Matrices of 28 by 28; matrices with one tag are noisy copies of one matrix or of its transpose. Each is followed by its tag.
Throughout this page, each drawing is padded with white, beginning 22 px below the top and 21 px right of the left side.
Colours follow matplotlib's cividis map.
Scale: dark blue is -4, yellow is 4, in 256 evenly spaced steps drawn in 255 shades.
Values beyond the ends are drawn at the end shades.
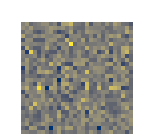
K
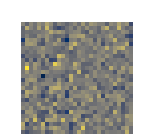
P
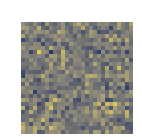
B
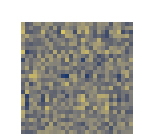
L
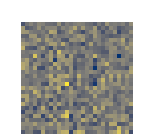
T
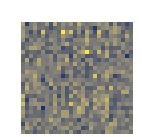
L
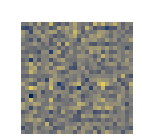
L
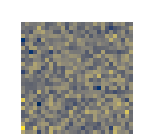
B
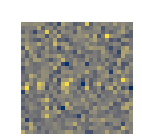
K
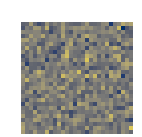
P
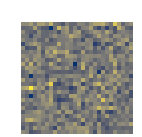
L
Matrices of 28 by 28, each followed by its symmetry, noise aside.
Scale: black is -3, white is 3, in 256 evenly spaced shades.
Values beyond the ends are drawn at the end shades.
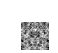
mirrored left to right.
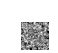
symmetric.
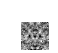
mirrored left to right.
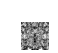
mirrored left to right.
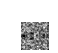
mirrored top to bottom.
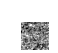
no symmetry.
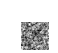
no symmetry.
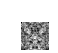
mirrored left to right.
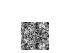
mirrored top to bottom.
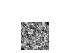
symmetric.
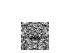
mirrored left to right.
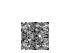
mirrored top to bottom.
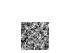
no symmetry.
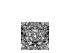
mirrored left to right.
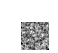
no symmetry.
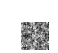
mirrored top to bottom.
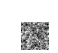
no symmetry.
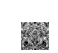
mirrored left to right.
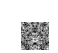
mirrored left to right.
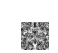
mirrored left to right.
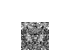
mirrored left to right.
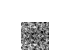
mirrored top to bottom.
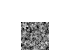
symmetric.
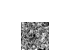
no symmetry.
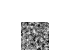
no symmetry.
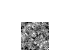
symmetric.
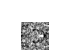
mirrored top to bottom.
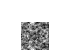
mirrored top to bottom.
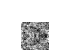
mirrored top to bottom.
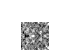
mirrored top to bottom.
